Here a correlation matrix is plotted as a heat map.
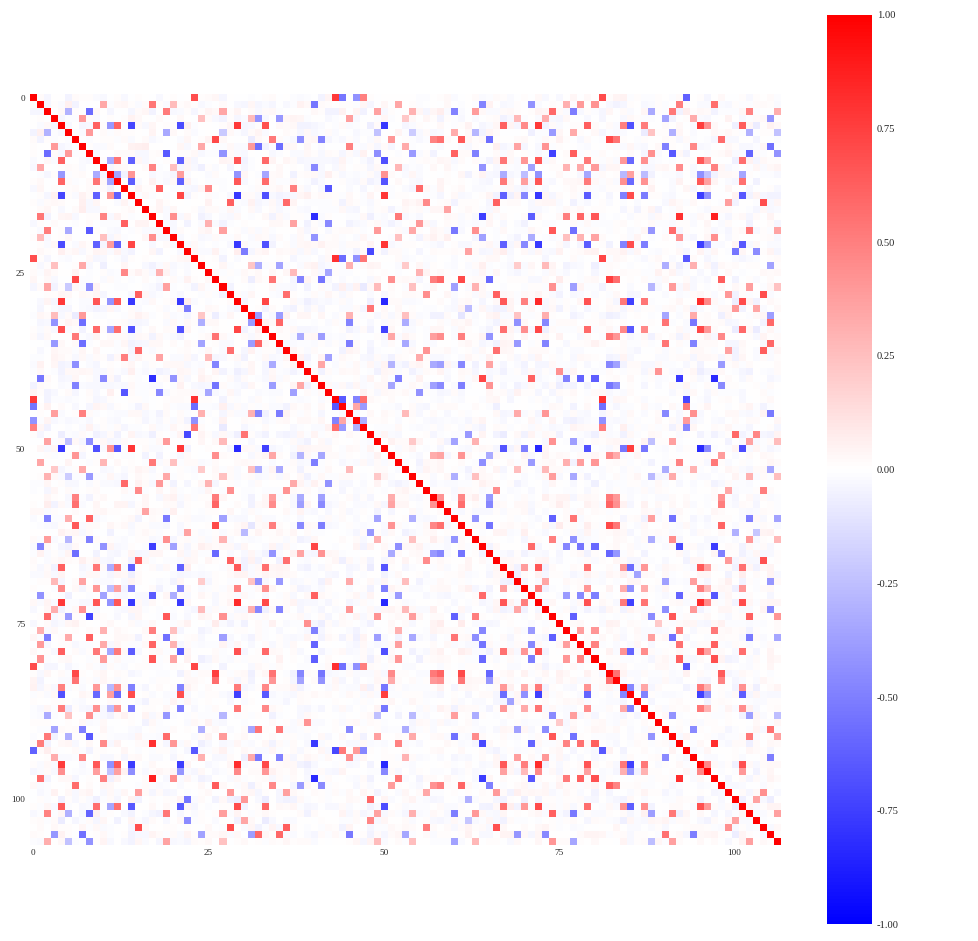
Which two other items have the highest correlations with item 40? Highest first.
64, 71
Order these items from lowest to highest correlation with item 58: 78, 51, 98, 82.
78, 51, 98, 82
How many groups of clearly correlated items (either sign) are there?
12
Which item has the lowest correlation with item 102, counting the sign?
8
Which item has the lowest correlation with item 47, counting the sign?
93
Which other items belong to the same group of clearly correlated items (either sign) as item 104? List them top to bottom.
15, 28, 36, 56, 66, 99
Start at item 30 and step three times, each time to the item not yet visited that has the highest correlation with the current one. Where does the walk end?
103
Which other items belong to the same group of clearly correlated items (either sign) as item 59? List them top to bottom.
16
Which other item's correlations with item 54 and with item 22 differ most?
48
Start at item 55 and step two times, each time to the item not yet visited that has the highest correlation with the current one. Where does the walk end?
18
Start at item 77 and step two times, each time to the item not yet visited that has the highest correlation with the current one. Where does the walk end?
60
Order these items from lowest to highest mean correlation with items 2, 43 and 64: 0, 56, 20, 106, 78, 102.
78, 20, 56, 106, 102, 0
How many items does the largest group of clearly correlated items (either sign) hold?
19
